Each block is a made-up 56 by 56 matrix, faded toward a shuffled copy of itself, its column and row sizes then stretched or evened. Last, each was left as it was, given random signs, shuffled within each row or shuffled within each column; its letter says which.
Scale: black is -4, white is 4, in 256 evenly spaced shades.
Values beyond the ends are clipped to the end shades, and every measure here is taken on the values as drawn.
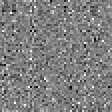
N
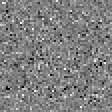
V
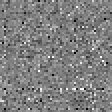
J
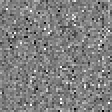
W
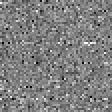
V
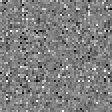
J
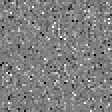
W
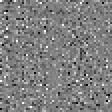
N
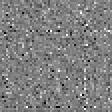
N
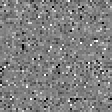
V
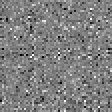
N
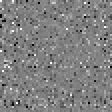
N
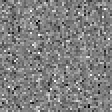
W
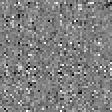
N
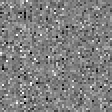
W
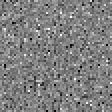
W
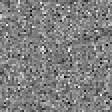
W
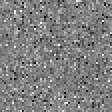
W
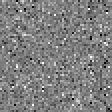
W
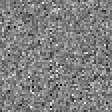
W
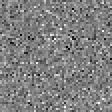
V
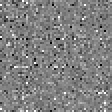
J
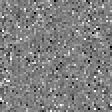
W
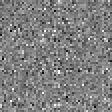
N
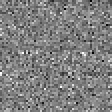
N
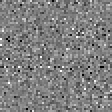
V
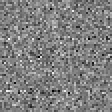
V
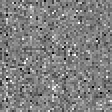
W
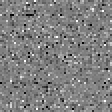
V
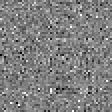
N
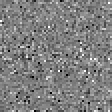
V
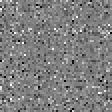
J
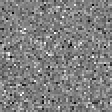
V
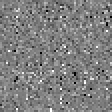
N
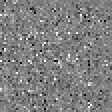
J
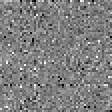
N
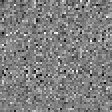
N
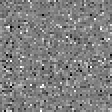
J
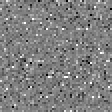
V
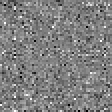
N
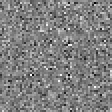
J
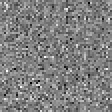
J
